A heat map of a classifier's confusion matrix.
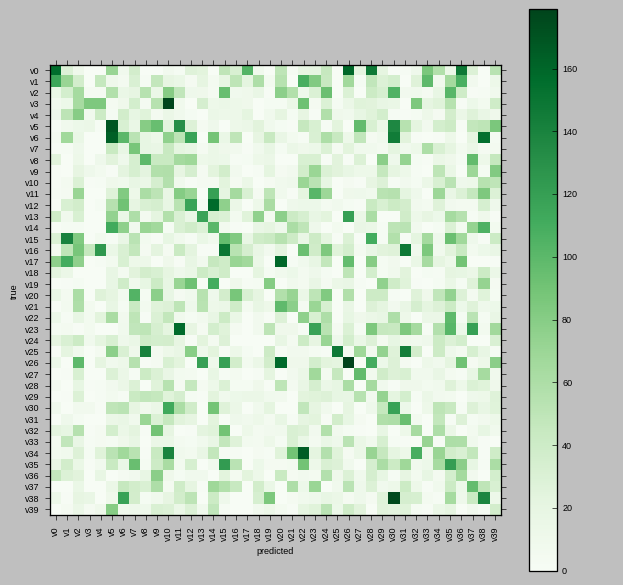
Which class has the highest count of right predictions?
v26
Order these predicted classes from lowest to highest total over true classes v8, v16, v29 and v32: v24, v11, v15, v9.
v11, v24, v9, v15
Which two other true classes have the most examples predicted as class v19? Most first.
v38, v12
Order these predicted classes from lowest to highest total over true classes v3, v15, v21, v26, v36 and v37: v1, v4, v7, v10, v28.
v4, v1, v7, v10, v28
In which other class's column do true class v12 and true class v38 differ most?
v30
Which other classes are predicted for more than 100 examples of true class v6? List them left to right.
v5, v12, v30, v38
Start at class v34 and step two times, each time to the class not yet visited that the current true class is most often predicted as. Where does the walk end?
v35
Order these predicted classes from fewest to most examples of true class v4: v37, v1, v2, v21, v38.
v21, v38, v37, v1, v2
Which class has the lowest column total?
v3
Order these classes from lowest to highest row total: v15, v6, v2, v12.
v12, v2, v15, v6
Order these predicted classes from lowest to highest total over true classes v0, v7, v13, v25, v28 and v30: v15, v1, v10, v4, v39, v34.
v4, v1, v39, v15, v34, v10
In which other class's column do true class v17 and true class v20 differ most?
v1
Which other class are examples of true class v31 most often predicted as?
v8
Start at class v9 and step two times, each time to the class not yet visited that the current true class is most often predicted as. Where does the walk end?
v5
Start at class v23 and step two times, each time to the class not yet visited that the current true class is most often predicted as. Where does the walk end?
v14
